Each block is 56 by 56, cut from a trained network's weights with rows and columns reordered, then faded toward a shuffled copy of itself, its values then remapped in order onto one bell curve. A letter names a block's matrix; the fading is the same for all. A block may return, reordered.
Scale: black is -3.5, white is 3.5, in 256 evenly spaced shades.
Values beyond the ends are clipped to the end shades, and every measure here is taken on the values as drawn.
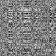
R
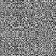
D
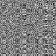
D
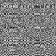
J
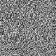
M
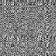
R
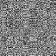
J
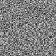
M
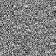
M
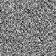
M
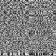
J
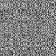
D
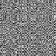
D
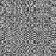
D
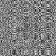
D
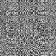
D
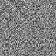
M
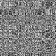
D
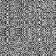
R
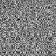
J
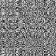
R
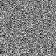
M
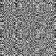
D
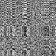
D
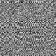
J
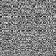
J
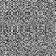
D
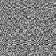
J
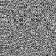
M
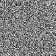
M
